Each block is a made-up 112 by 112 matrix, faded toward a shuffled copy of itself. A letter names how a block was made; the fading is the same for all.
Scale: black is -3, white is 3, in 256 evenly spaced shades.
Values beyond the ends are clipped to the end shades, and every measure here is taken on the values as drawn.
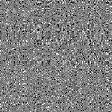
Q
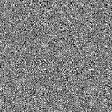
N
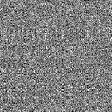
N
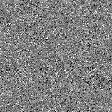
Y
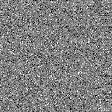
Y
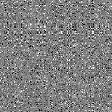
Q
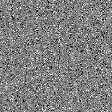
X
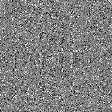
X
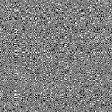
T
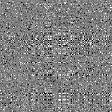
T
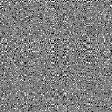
T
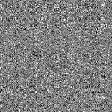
N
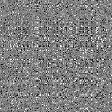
T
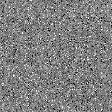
X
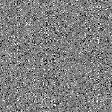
X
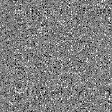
X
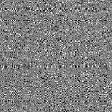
T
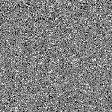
Y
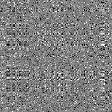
T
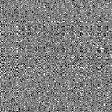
T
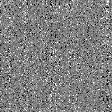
X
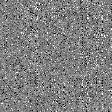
X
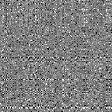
T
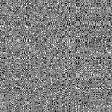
T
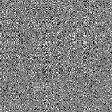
Q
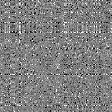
T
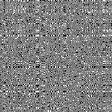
T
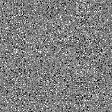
X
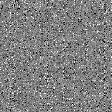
X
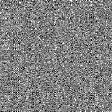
N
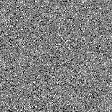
Y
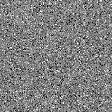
Y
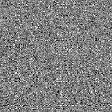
N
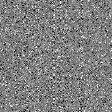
X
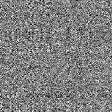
N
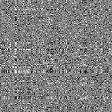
T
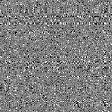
T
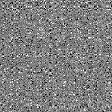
Q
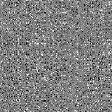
Q
